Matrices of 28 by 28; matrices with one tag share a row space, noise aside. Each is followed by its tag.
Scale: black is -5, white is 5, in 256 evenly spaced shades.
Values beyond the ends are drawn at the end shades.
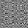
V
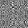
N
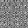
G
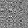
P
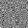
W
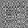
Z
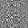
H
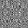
H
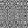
G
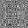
Z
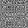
Z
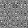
G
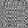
Z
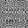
Z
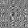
N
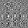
H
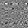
V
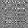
Z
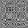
Z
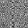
N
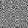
W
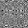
V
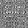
Z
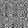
V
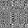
N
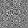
H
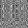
W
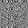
H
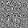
H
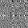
N
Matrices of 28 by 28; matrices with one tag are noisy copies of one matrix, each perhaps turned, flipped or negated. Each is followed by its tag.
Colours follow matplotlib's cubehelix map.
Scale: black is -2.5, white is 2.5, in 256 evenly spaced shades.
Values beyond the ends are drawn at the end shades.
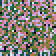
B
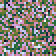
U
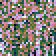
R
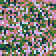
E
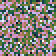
U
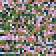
R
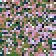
B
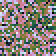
B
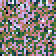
B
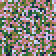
E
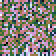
B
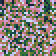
E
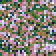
E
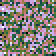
E
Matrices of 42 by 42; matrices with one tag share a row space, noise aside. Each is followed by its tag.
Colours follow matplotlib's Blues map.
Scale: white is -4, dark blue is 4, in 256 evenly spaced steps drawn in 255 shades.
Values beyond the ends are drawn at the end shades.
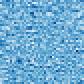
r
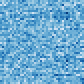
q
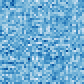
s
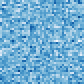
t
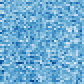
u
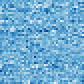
s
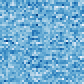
s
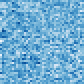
t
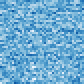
r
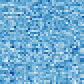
s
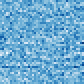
q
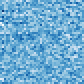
u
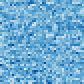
r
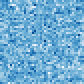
r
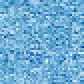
s
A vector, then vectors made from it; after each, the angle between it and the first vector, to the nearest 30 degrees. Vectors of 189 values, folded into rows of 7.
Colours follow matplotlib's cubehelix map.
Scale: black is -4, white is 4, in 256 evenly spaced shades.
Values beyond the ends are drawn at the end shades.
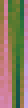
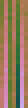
60 degrees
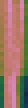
120 degrees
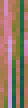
60 degrees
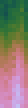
90 degrees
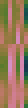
120 degrees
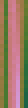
150 degrees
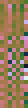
90 degrees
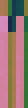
90 degrees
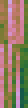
120 degrees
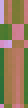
120 degrees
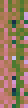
60 degrees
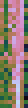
150 degrees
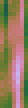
150 degrees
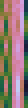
150 degrees
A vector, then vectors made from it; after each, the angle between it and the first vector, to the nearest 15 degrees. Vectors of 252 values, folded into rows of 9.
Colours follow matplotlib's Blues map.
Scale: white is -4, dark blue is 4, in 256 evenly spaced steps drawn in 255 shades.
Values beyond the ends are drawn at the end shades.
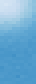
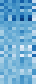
120 degrees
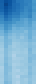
165 degrees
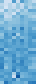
45 degrees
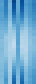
120 degrees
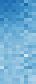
150 degrees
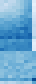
75 degrees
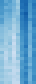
105 degrees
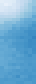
15 degrees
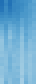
165 degrees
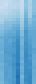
30 degrees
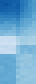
150 degrees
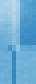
60 degrees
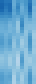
135 degrees
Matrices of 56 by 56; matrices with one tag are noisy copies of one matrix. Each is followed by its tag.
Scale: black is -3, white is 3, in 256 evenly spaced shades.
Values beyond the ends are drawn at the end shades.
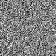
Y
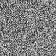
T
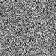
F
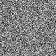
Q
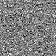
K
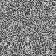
Y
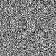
T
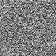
K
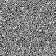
Q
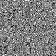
Y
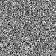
Y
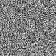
T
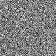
Q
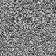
K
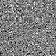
K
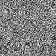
Y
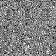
Y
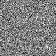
Q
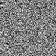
F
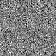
T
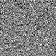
F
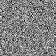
Q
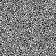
Q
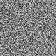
F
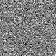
K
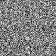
Y
